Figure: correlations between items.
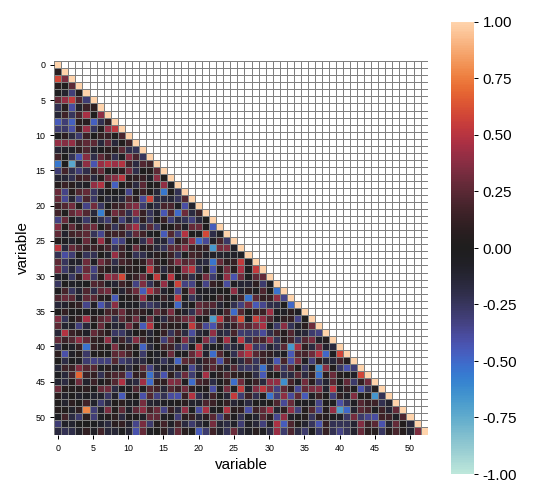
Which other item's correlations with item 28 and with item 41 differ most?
40
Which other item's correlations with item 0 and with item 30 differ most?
14
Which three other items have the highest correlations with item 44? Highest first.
3, 43, 21
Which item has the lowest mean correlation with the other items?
22
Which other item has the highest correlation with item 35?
30
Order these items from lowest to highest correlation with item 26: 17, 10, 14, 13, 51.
51, 14, 10, 13, 17
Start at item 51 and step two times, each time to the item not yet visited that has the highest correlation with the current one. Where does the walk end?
17
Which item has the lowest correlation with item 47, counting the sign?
45
